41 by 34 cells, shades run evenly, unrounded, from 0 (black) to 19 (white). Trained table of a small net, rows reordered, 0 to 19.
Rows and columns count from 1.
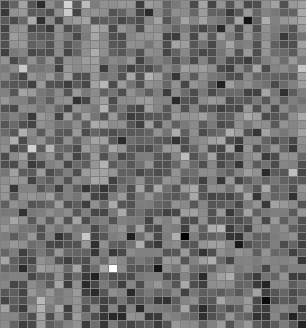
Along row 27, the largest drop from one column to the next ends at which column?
26
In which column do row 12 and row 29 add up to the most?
30
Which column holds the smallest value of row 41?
34
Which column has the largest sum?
28
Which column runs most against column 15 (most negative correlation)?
22
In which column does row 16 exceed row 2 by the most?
17
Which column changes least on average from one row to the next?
31
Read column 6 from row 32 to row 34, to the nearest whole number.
7 10 11
